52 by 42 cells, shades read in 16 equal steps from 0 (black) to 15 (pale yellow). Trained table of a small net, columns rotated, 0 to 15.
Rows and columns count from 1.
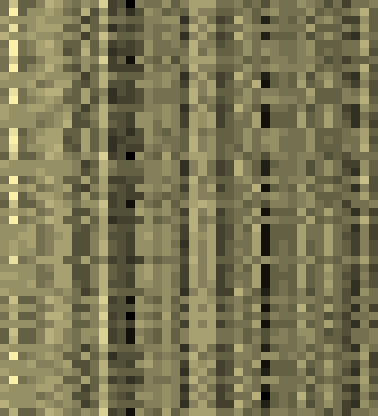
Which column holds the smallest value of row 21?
30
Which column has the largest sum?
2
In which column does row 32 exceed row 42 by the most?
37
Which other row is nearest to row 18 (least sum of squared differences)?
7
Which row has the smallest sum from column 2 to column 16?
9
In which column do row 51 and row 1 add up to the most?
12
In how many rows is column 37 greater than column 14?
46
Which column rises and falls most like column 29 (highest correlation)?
34
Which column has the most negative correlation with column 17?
42
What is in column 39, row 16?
6
